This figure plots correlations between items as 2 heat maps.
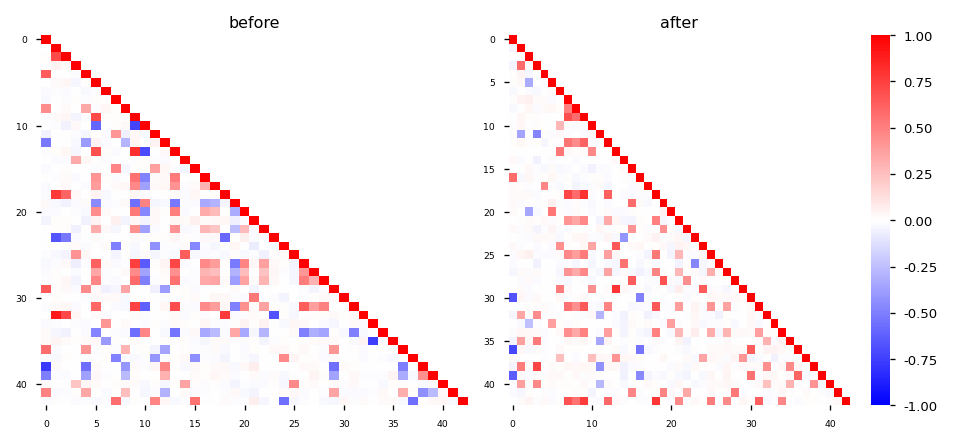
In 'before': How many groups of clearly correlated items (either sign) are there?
7
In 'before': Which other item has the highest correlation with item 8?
0
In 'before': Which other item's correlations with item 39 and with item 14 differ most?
25
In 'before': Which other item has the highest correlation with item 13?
9
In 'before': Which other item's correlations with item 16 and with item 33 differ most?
35
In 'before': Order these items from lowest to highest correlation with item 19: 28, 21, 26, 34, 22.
26, 28, 22, 21, 34
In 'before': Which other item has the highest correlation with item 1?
32
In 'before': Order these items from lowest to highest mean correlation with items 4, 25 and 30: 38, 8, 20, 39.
38, 39, 20, 8
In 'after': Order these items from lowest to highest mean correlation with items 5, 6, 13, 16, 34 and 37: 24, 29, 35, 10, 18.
35, 18, 10, 24, 29
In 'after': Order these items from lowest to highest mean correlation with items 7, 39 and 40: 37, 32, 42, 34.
37, 32, 34, 42
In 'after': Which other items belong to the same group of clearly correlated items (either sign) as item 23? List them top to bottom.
14, 26
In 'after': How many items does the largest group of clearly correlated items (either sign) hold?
11
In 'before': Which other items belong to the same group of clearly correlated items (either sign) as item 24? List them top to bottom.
7, 11, 15, 37, 42
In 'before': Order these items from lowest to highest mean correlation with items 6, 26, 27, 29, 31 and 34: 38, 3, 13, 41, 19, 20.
19, 38, 3, 41, 20, 13
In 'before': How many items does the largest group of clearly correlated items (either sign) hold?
14
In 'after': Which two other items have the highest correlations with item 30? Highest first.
36, 39
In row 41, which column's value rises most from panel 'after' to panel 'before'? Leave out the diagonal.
0
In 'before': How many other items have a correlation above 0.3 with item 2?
3
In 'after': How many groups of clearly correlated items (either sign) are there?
8
